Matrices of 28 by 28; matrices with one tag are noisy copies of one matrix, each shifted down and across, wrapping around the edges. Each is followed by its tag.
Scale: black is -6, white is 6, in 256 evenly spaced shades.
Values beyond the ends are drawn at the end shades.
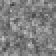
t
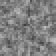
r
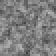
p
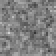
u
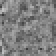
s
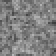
u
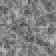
r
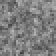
t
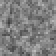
r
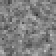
p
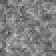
u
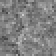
u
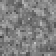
t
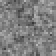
u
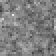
u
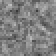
p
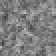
p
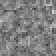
s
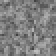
s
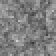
u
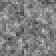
t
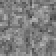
s
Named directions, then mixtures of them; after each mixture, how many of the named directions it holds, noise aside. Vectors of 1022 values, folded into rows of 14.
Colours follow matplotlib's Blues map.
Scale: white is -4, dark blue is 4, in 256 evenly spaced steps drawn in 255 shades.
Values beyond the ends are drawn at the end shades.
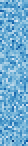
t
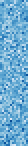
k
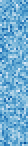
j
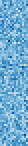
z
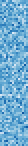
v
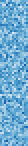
one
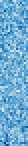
three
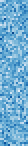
three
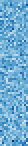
two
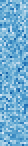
two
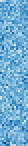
three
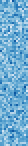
four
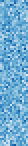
one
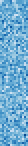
three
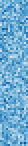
one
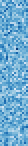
two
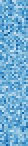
four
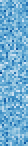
three
